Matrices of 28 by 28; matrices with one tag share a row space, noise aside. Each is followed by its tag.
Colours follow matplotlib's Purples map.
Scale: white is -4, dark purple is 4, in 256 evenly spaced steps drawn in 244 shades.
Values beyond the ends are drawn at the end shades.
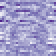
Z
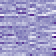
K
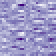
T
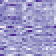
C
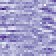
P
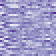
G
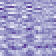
C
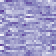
G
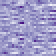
T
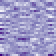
Z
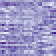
P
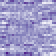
P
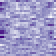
Z
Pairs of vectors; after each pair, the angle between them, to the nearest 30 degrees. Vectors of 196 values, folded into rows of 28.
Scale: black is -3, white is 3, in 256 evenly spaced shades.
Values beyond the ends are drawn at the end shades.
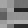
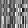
90 degrees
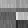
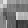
30 degrees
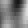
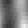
90 degrees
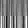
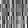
60 degrees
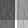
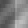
30 degrees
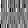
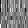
150 degrees
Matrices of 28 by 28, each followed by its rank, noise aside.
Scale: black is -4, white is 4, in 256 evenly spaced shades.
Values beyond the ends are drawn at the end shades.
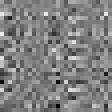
four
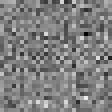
six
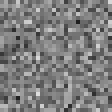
six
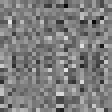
four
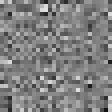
four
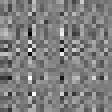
two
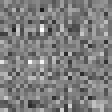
four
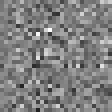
six
